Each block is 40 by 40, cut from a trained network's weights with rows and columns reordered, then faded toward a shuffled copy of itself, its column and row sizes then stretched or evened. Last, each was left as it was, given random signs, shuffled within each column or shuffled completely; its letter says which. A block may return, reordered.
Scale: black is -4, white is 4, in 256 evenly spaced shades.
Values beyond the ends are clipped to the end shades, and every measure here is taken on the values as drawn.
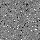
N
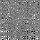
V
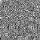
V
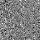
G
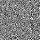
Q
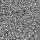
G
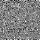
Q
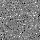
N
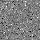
N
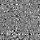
Q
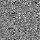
Q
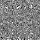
Q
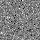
N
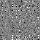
Q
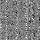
G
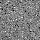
N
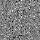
G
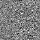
G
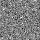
N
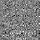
V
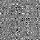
V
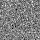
N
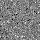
N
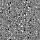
G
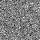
N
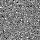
N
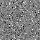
G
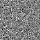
G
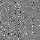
G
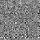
V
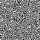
N
